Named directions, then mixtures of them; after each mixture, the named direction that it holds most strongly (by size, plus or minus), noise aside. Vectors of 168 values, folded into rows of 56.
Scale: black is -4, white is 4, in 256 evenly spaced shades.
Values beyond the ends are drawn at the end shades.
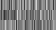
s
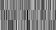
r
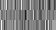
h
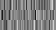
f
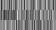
s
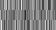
h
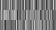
s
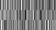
h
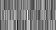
r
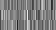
r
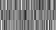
h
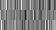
h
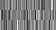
f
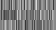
s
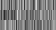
s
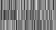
s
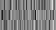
f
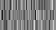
f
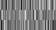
h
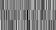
r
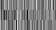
r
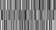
h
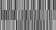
s
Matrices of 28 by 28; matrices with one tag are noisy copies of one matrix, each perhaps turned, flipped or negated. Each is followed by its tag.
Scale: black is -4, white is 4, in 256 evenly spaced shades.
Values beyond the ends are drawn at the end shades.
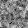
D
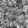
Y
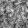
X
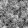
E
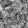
D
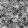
E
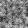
Y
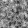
X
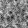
X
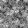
E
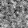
X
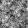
E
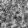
X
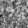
X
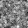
D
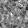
D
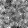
Y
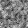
D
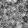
Y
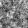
E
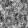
D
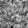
X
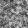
X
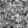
X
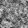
D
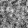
X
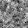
D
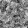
D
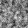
X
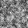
X
